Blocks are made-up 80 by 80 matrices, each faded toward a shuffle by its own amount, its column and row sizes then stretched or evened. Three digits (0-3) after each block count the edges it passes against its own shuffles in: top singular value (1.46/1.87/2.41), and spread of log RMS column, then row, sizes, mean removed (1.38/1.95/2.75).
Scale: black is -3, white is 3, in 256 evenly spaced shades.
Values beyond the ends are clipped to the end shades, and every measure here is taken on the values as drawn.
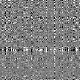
3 3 3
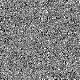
0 1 1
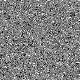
0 0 1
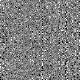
1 3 0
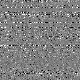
1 0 3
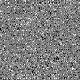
2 0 1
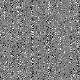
1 3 1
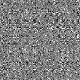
2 1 2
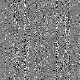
1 3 1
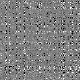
2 3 3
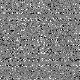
1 1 3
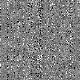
0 3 1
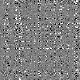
0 3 3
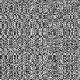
3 2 1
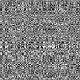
3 1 3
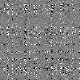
1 3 3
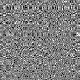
3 0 2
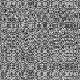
3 0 0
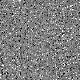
0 2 0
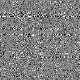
2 2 3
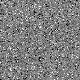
1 1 0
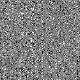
1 2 1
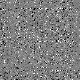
0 2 2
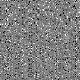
2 2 0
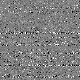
1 0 3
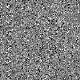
0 2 0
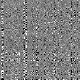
2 3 2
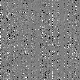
0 3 1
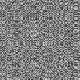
3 1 0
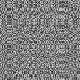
3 0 1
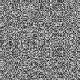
2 1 0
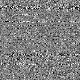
0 0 3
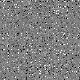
0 2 2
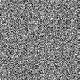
2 0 0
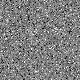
0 0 0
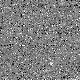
0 0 1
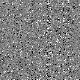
0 2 2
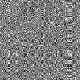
3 2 0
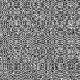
3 0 0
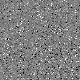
0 1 1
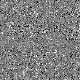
0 1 2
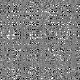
2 3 3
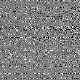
1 2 3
